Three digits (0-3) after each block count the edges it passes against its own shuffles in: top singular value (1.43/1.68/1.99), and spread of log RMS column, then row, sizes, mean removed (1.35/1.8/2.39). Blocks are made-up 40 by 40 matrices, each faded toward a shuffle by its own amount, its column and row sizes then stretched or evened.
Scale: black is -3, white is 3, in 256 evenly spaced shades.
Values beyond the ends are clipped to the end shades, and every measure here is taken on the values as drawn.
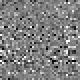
2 1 2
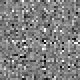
0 2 1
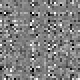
0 3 3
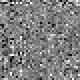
1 2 1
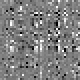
3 3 2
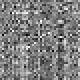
2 1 2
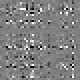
3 3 3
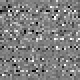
0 0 3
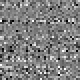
1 0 3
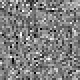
0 1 1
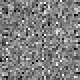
1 2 0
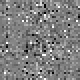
0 2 1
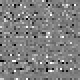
0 1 3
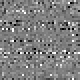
1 0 3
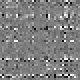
3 2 3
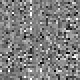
1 3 1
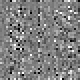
1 3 2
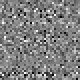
1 1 2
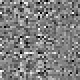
2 2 2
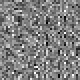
2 2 0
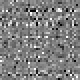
3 1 2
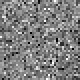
0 0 0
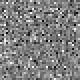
0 0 2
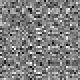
3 2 1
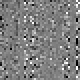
2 3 0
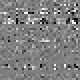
2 2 3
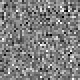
1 0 0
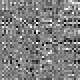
3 2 2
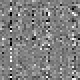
2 3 2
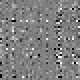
0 3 2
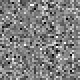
1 1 0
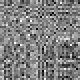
3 0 0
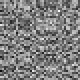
3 0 1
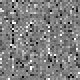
2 2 0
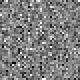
0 1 0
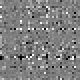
1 2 3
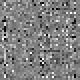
1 3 2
